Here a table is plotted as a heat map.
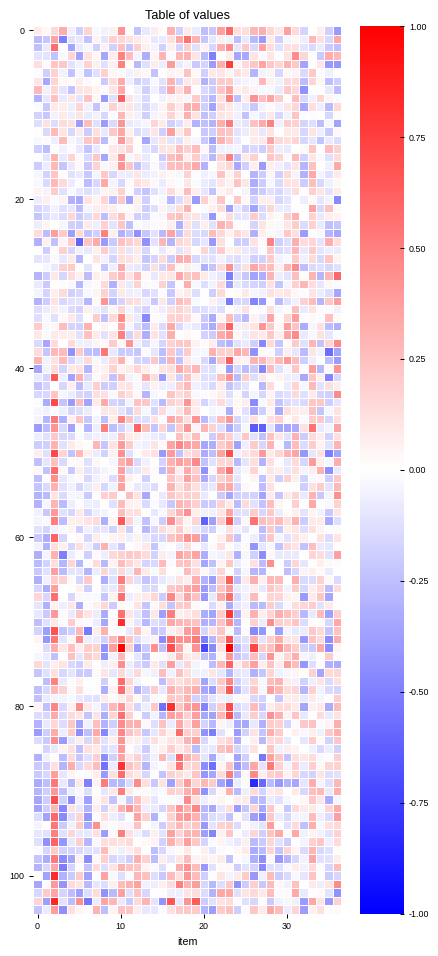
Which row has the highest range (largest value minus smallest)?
73
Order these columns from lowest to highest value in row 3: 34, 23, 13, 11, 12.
13, 34, 12, 23, 11
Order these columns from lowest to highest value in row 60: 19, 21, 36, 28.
21, 36, 28, 19
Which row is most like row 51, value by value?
16
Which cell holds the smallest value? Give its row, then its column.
89, 26
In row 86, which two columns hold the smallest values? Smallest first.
27, 8
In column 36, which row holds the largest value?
29
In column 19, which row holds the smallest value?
20
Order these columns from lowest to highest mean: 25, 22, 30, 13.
13, 25, 30, 22
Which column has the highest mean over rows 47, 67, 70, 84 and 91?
2
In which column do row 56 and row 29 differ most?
23
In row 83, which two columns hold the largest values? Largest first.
17, 10
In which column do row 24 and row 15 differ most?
8
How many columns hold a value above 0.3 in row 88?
4
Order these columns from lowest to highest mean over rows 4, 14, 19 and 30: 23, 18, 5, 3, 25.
5, 25, 3, 23, 18
